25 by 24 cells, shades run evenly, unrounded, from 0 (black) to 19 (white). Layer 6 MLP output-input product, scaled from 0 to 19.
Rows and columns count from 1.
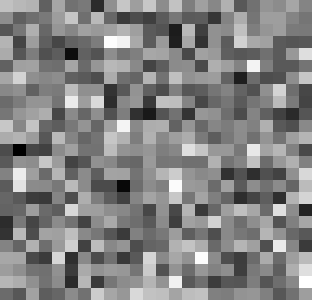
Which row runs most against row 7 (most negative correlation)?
18
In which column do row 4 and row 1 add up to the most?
10
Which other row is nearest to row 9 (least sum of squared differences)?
8
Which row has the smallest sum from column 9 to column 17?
2
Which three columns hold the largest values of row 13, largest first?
20, 15, 16
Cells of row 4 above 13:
4
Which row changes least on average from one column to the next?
25
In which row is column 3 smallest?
17
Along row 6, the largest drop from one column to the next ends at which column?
21
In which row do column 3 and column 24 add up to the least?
13
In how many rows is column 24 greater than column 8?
12
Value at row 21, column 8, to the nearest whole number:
14
